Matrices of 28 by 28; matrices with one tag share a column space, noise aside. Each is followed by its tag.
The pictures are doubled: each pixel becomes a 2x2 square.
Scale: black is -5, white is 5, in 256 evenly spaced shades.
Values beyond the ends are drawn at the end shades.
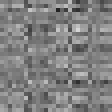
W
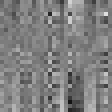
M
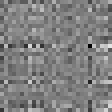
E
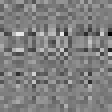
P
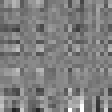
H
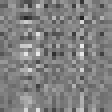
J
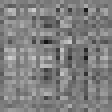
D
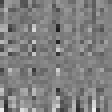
H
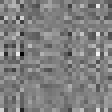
J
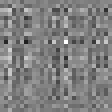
D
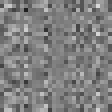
W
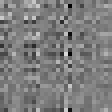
J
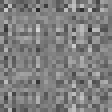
W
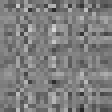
W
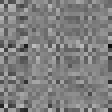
E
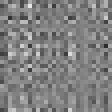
J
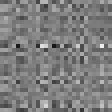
E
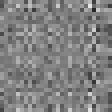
W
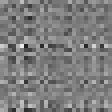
E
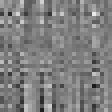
M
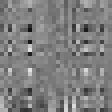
H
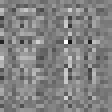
D
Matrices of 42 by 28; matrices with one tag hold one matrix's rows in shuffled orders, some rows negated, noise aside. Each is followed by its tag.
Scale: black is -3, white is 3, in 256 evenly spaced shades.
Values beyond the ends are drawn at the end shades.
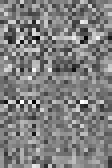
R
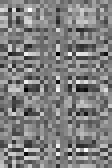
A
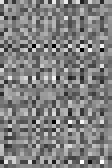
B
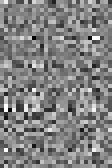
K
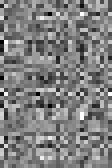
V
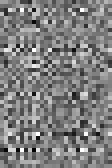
R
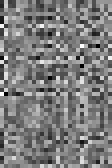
V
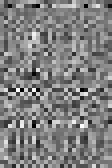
R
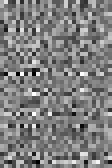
R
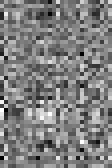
V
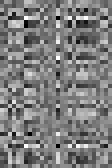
A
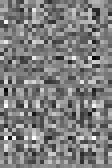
K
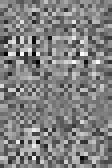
R
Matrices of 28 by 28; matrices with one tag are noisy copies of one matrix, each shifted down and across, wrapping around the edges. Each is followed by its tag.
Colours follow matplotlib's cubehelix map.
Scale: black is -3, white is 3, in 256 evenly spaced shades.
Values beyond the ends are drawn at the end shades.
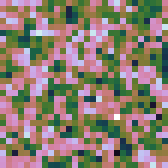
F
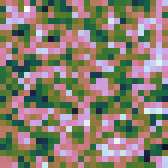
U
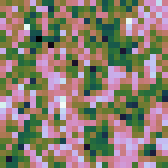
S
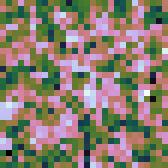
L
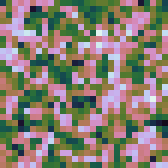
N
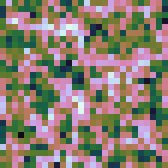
F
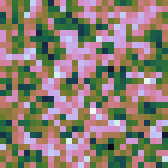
F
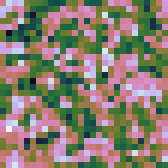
U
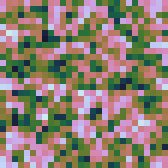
U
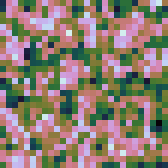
L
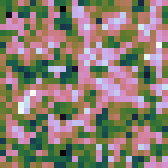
L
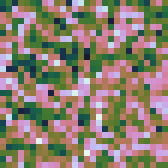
N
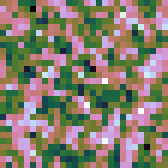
N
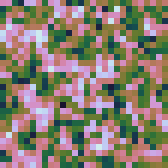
F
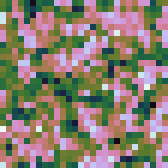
L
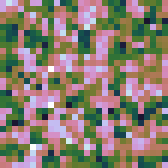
L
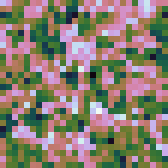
F
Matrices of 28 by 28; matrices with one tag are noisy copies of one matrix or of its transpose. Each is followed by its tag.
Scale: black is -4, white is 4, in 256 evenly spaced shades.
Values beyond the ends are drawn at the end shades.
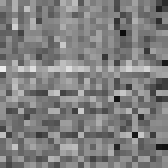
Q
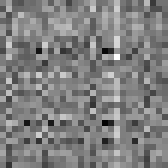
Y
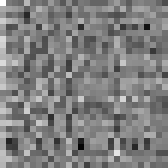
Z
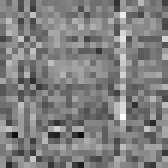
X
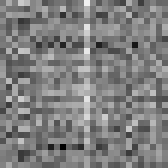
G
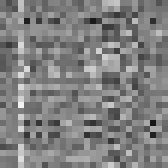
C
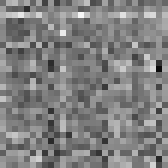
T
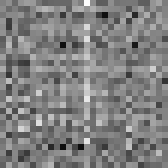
G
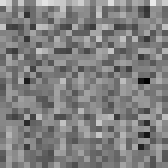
Z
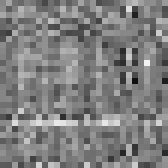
X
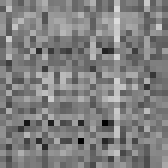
Y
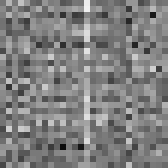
G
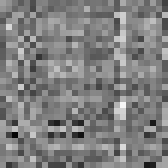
X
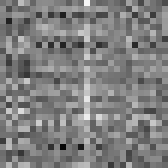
G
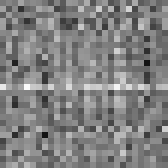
G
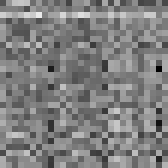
T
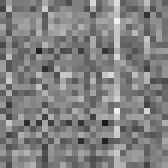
Y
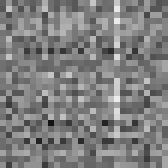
Y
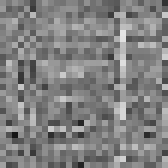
X
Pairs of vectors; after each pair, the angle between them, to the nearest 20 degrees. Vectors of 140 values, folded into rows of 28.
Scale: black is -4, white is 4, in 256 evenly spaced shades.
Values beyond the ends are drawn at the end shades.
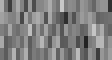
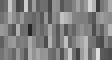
140 degrees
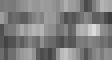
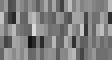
80 degrees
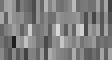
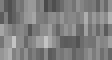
140 degrees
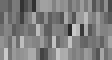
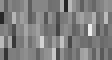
100 degrees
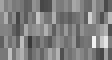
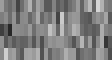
100 degrees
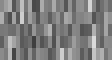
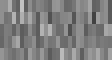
60 degrees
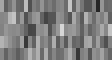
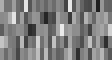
20 degrees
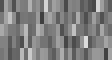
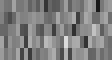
140 degrees
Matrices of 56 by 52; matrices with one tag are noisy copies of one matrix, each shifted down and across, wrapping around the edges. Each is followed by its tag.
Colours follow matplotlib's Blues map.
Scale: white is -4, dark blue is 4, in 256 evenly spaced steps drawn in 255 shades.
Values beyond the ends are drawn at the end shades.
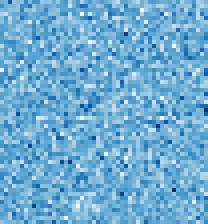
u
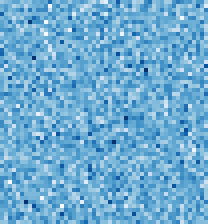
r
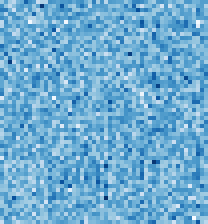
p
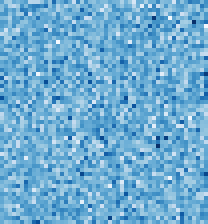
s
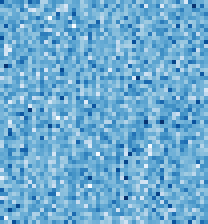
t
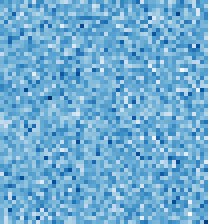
r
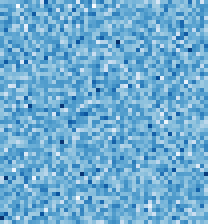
r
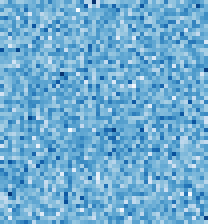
s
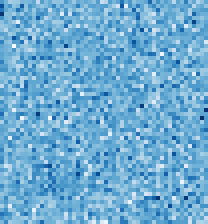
s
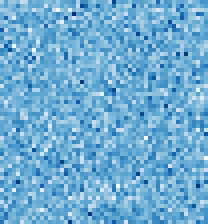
u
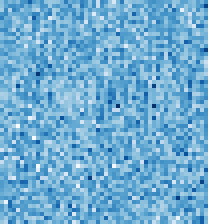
p
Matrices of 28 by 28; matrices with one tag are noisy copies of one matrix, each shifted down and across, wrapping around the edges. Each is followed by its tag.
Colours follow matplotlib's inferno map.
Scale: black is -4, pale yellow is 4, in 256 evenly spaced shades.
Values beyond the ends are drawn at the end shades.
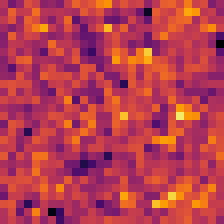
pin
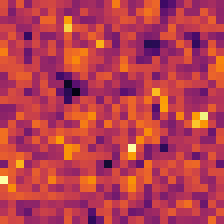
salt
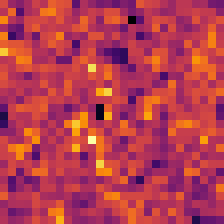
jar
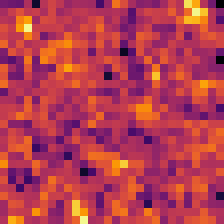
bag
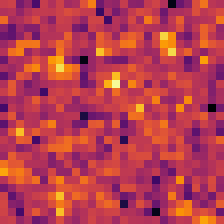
bag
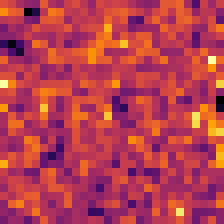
jar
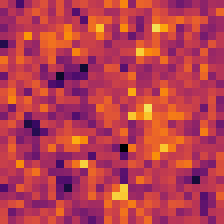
pin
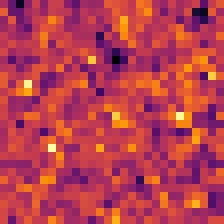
salt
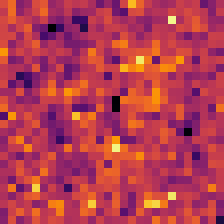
pin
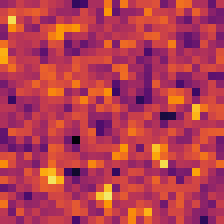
bag
